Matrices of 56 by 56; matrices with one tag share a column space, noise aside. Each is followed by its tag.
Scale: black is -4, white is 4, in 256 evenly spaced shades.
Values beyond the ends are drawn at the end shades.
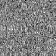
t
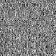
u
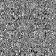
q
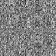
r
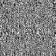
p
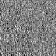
u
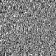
t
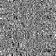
q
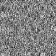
t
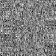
u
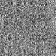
r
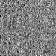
r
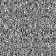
p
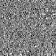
q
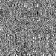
u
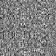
q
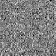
q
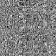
r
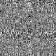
p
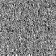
u
